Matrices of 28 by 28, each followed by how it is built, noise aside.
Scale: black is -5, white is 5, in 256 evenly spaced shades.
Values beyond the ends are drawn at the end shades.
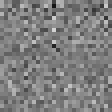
low rank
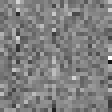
uneven columns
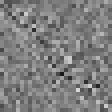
banded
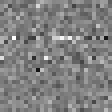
uneven rows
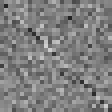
diagonal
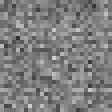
blocks
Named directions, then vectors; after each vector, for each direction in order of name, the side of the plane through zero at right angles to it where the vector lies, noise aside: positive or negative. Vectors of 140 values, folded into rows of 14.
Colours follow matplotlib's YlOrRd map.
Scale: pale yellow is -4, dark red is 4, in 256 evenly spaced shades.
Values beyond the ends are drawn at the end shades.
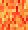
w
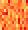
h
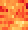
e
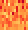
positive, negative, positive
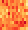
negative, negative, positive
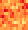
positive, negative, negative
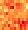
negative, positive, positive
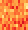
negative, positive, positive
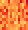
positive, positive, negative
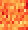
positive, positive, negative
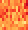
positive, positive, negative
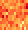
positive, negative, negative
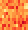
negative, positive, positive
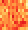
negative, negative, positive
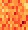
negative, positive, positive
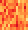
negative, negative, negative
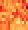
positive, negative, positive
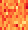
positive, negative, negative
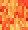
positive, positive, positive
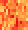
negative, negative, negative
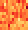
positive, negative, positive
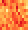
negative, negative, positive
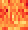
positive, positive, negative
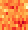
negative, positive, positive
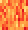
positive, positive, positive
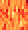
positive, positive, negative
